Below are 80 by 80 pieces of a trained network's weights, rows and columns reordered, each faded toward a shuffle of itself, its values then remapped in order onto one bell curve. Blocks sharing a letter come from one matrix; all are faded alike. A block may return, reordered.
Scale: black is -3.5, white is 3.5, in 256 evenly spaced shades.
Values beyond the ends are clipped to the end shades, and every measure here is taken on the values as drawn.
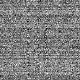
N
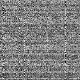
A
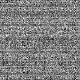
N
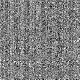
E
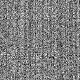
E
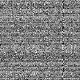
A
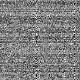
A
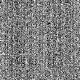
E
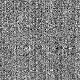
E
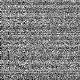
A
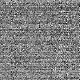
N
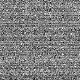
N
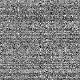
N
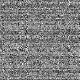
N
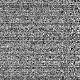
N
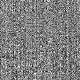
E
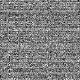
N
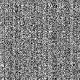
E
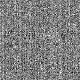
E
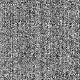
E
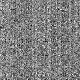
E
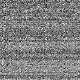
N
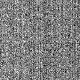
E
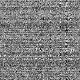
A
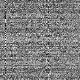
A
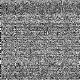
A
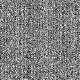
E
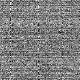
A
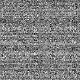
N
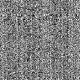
E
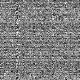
N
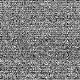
N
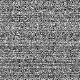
N
